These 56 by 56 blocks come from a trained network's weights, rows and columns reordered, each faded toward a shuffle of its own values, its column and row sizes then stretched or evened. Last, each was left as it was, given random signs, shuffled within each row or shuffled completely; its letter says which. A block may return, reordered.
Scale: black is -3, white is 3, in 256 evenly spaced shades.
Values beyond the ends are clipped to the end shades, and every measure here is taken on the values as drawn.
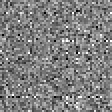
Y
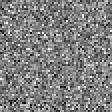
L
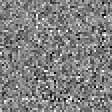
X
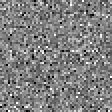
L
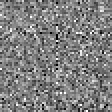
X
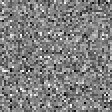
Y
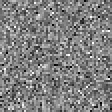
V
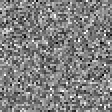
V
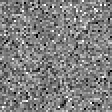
V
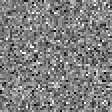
V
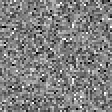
V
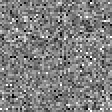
X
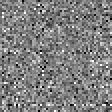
Y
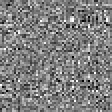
Y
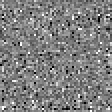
X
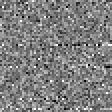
L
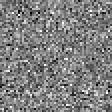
L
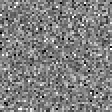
V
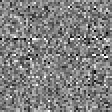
Y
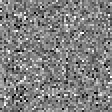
X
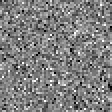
V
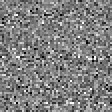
L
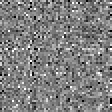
Y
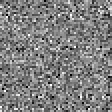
L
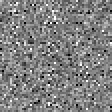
X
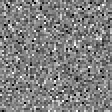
V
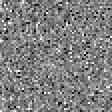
V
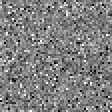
V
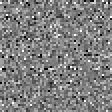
L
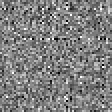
Y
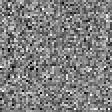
X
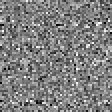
L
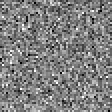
V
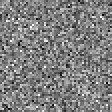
V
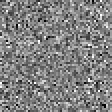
X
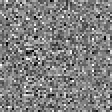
Y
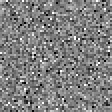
V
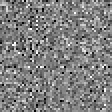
Y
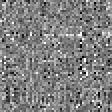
Y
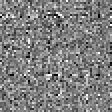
X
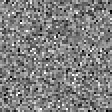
V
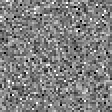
V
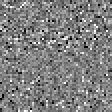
L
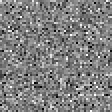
L
